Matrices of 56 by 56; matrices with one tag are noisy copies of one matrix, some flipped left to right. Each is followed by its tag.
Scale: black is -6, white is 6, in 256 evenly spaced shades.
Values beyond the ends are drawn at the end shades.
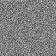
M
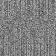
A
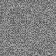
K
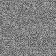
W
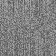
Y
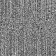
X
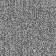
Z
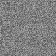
W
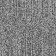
Y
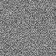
K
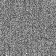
Z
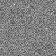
K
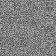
W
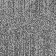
Y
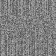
A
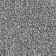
Z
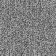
Z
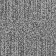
X
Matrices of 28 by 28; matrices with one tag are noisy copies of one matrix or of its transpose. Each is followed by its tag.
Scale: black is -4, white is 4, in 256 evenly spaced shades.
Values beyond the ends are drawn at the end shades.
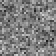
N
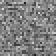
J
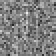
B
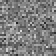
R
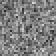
N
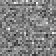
J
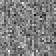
J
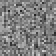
J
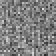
J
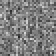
B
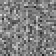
B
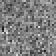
N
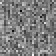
J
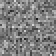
B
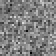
N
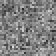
N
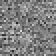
R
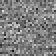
R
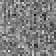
J
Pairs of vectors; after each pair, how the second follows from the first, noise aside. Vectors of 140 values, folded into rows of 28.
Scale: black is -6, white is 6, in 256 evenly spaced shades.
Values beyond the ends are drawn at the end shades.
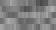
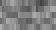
copied.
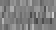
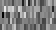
reversed, negated, scaled up.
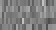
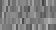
negated.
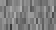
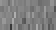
partly zeroed.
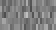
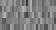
negated.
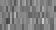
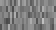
copied.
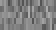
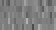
wrapped around, negated, partly zeroed.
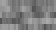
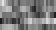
scaled up.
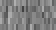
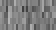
copied.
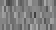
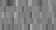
partly zeroed.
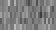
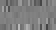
reversed, negated, partly zeroed.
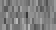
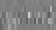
reversed, negated, partly zeroed.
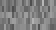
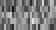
scaled up.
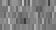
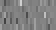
wrapped around, negated, partly zeroed.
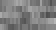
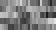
scaled up.
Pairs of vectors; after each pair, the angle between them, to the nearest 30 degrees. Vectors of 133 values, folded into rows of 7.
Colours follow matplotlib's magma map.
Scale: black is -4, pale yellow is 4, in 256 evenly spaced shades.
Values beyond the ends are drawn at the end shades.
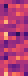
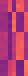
90 degrees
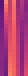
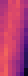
90 degrees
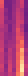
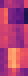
90 degrees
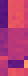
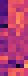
30 degrees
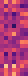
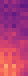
60 degrees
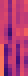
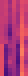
30 degrees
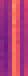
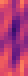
120 degrees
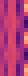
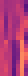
120 degrees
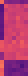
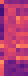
30 degrees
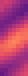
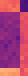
90 degrees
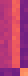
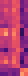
30 degrees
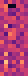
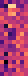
150 degrees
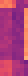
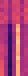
90 degrees
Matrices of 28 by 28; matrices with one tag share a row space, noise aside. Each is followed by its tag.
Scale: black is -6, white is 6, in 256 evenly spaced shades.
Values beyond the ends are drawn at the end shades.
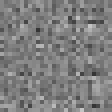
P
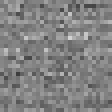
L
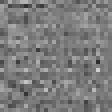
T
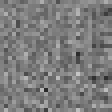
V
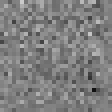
P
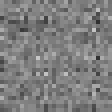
T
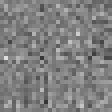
V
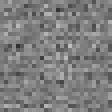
L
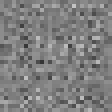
P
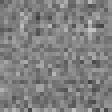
P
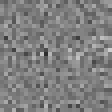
V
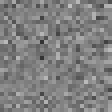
V
